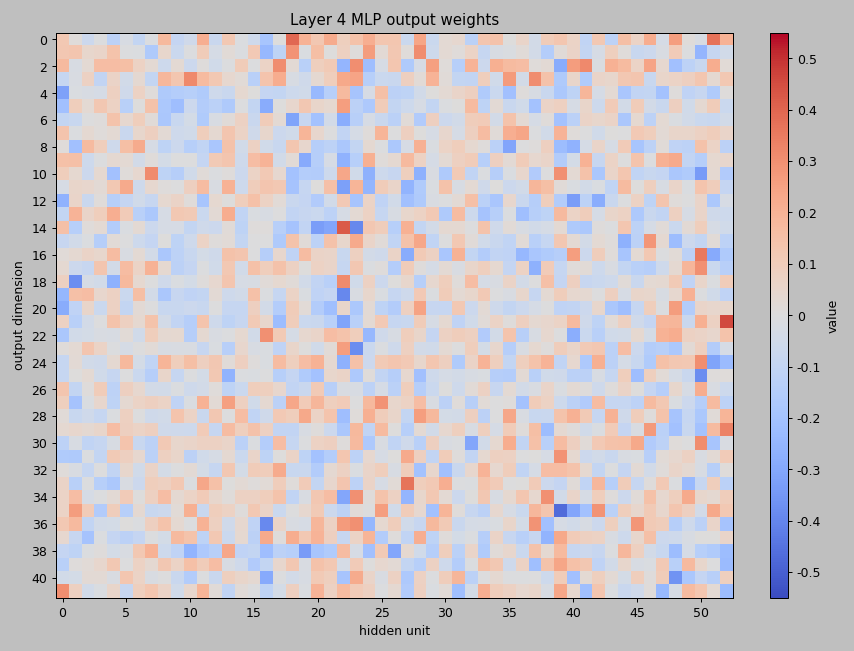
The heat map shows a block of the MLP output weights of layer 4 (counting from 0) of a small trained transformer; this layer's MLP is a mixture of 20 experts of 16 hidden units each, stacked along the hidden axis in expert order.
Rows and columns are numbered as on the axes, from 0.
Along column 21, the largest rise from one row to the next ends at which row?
15
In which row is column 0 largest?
41
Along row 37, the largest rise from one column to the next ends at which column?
39
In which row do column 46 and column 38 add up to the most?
34
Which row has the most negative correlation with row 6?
0
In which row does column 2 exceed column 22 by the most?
19
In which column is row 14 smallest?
23
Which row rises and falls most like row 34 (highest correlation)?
11
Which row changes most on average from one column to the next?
2
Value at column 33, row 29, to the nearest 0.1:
0.1
